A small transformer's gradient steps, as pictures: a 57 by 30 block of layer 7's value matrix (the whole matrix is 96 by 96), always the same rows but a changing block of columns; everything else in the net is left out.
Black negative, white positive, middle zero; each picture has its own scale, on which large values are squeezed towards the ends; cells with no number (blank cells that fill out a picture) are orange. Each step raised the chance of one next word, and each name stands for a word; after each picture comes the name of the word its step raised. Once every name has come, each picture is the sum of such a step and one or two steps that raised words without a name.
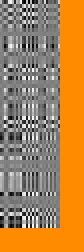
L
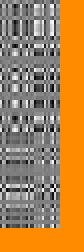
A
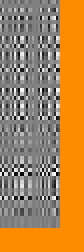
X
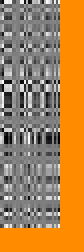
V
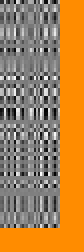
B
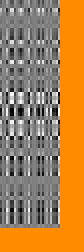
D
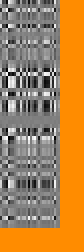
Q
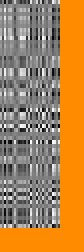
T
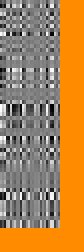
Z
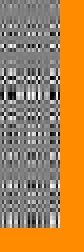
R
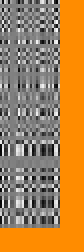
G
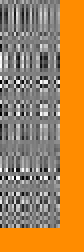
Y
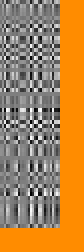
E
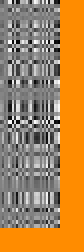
E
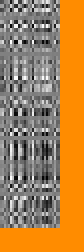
G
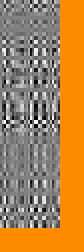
L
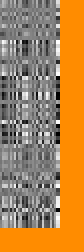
R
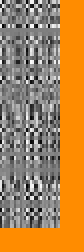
L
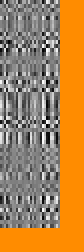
V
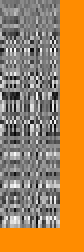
R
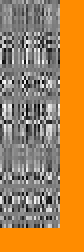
Y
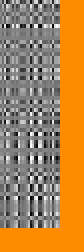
X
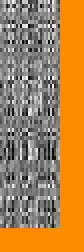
G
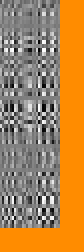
T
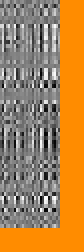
T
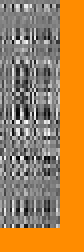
D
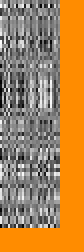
X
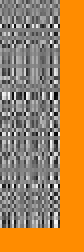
R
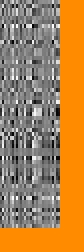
D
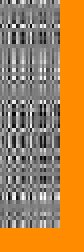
Z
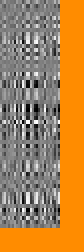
E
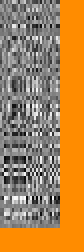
X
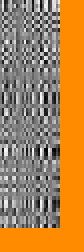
G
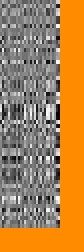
D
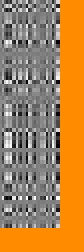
V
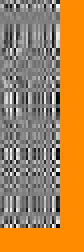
B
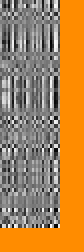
L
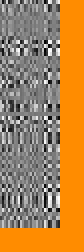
A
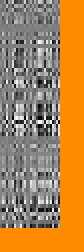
L
